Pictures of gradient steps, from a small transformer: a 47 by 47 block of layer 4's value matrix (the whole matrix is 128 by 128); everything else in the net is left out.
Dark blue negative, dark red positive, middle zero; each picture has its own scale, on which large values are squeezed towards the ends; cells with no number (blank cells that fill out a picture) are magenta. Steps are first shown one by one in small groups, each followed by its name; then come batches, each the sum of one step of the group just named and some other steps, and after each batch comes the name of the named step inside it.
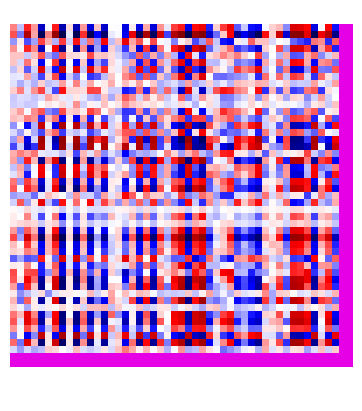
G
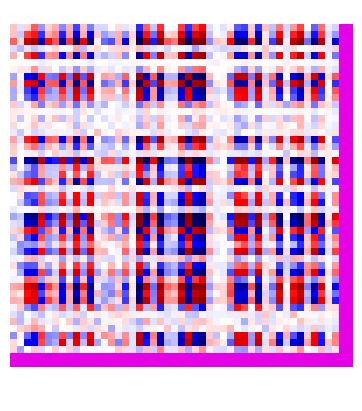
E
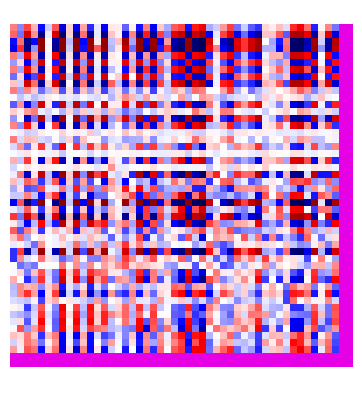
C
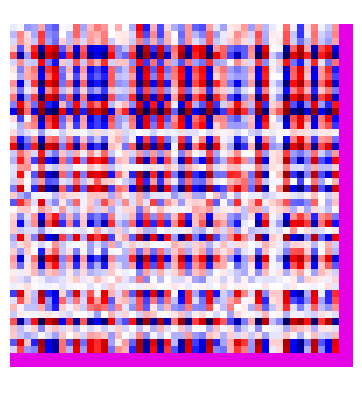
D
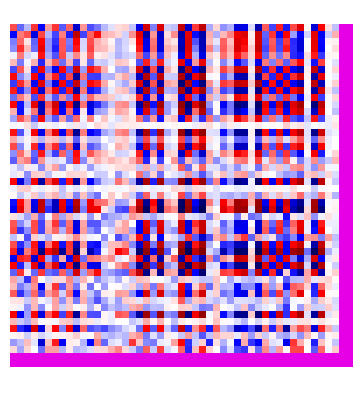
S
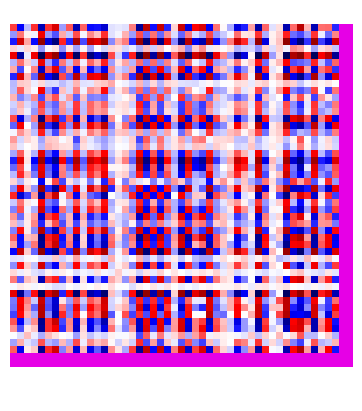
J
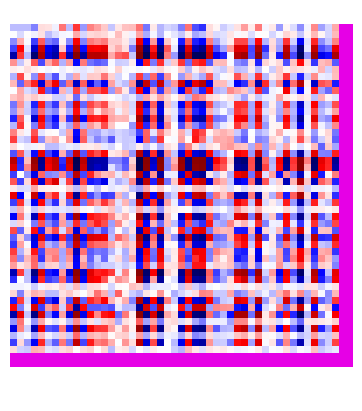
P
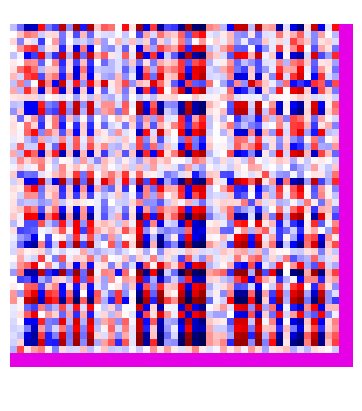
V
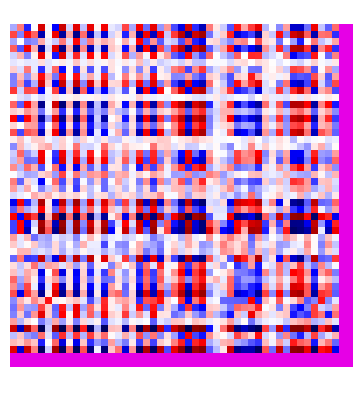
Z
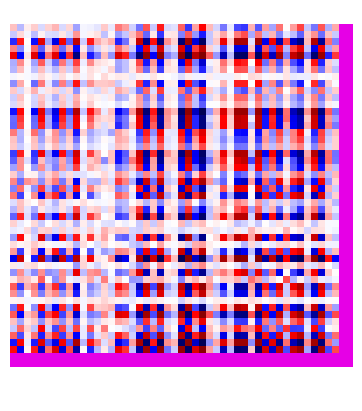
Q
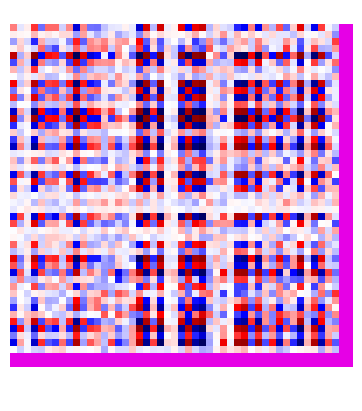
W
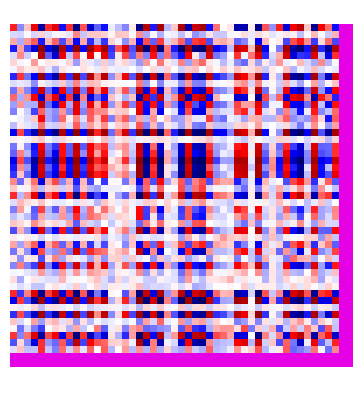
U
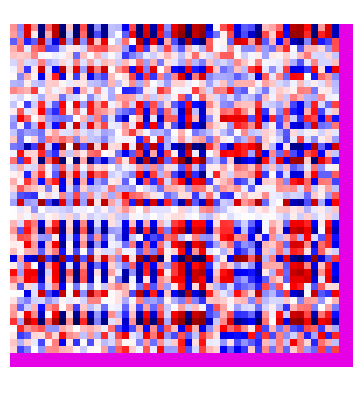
G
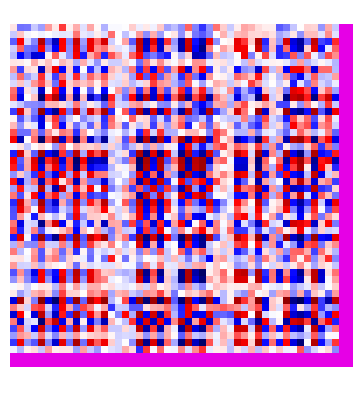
P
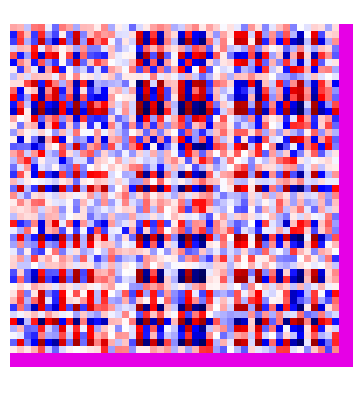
D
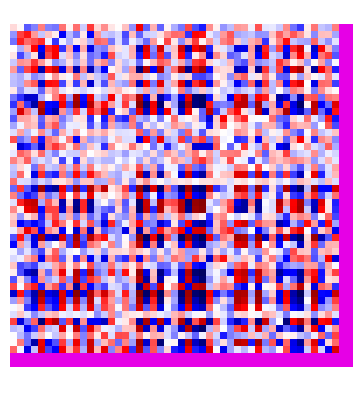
D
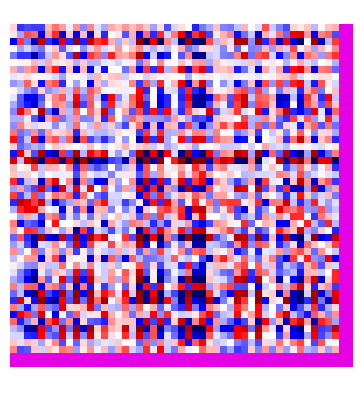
P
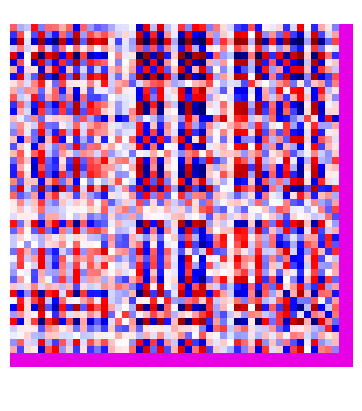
J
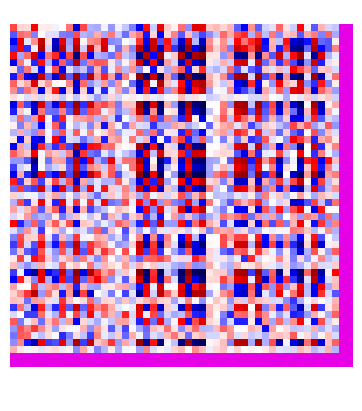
C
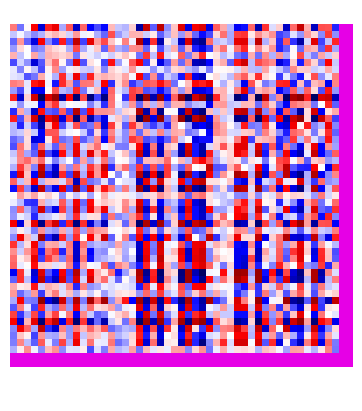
W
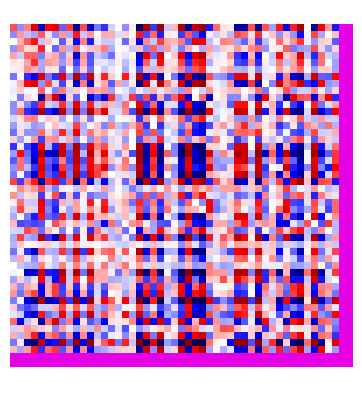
U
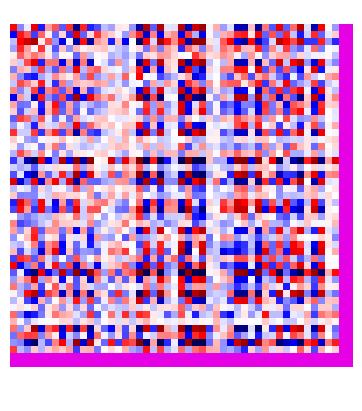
S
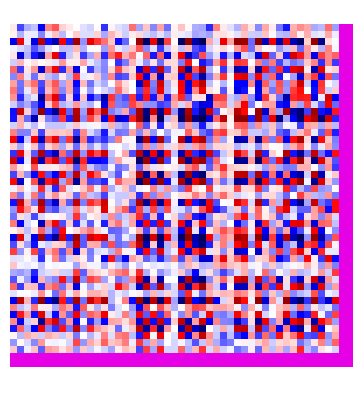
P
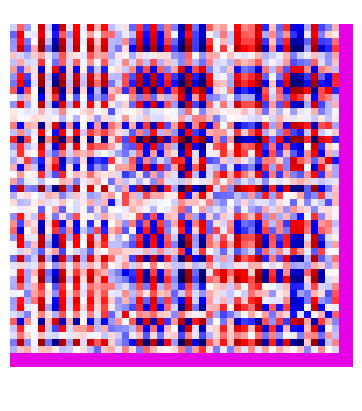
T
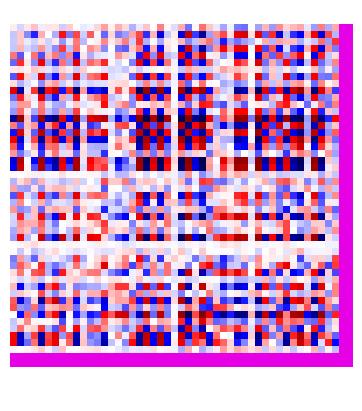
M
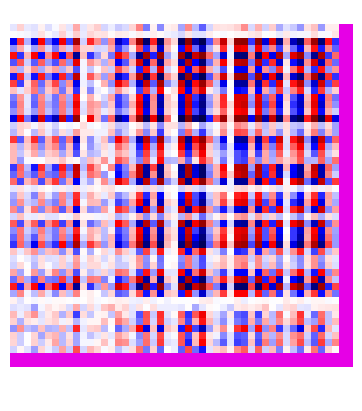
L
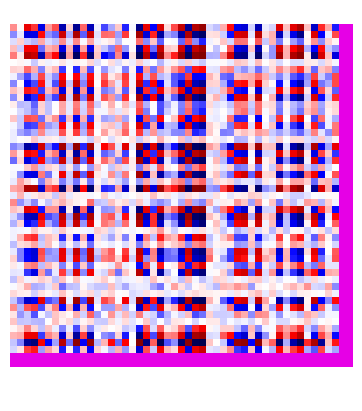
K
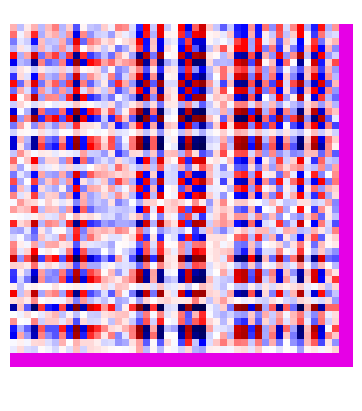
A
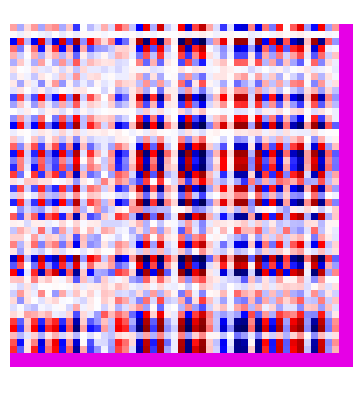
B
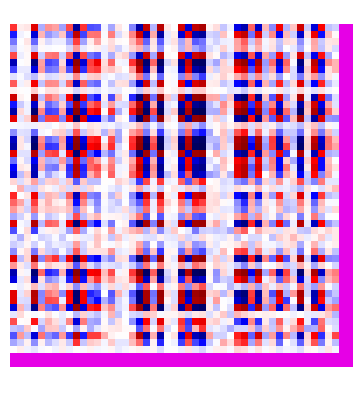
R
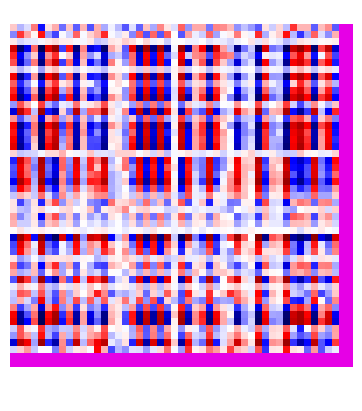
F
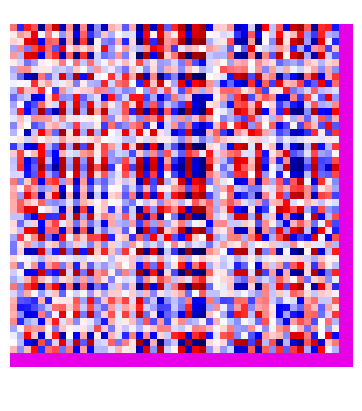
K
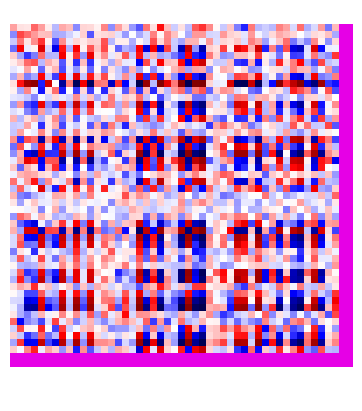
T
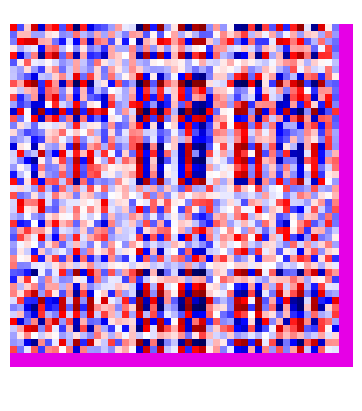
R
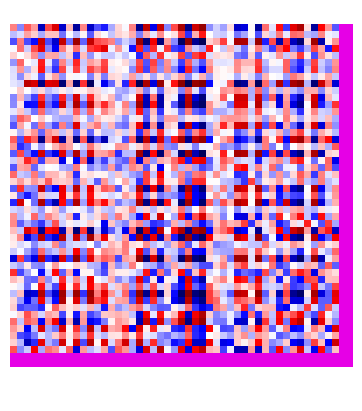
B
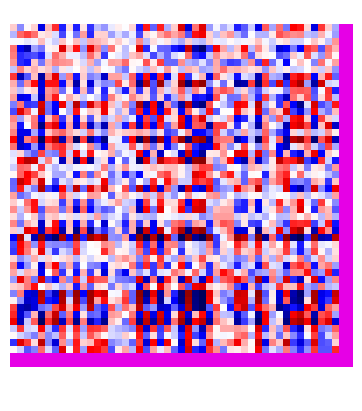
F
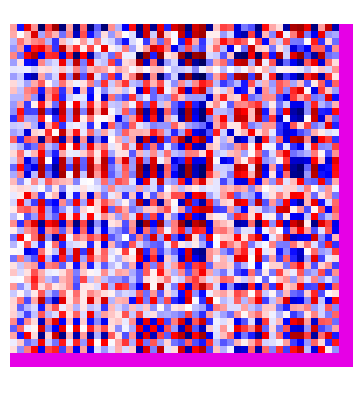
L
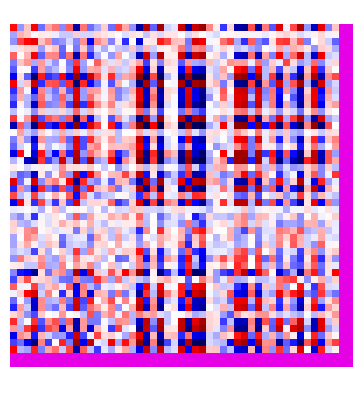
B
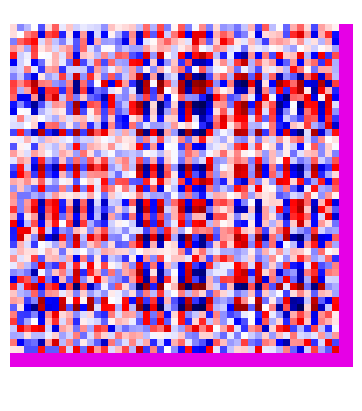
L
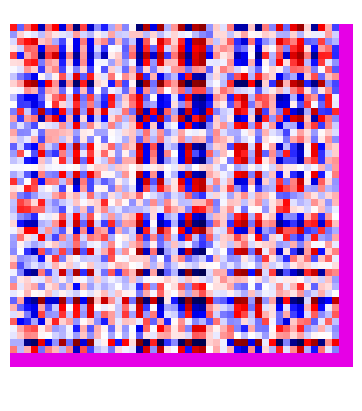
K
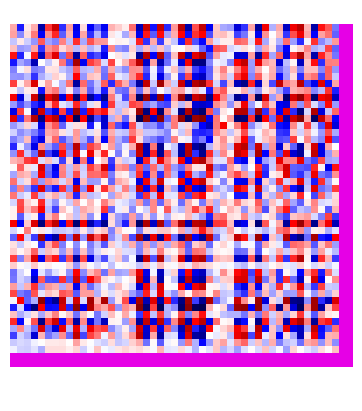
A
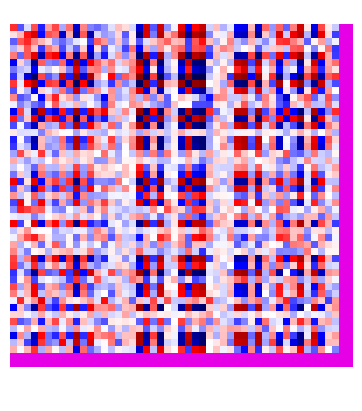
A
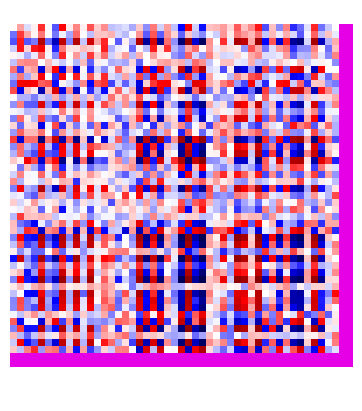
T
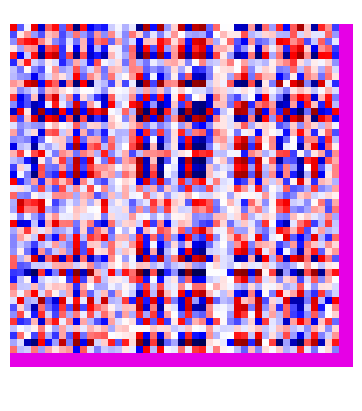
R
